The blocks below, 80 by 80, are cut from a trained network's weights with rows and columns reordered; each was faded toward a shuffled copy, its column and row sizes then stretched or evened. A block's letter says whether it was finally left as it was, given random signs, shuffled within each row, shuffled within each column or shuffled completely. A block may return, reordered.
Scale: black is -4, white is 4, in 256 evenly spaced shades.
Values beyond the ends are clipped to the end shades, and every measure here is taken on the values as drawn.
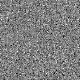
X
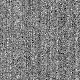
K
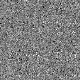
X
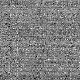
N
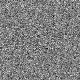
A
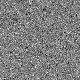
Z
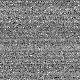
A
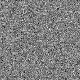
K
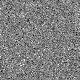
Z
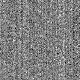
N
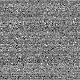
N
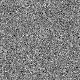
A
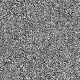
X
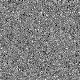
A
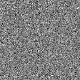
X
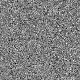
K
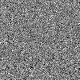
A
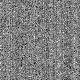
K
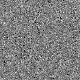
X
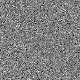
A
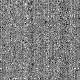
N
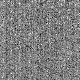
N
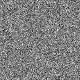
K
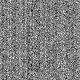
K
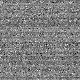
A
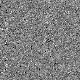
X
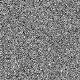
K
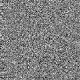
N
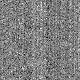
N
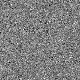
A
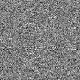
N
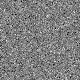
Z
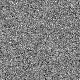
Z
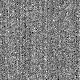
K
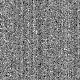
K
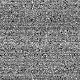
N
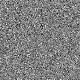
X
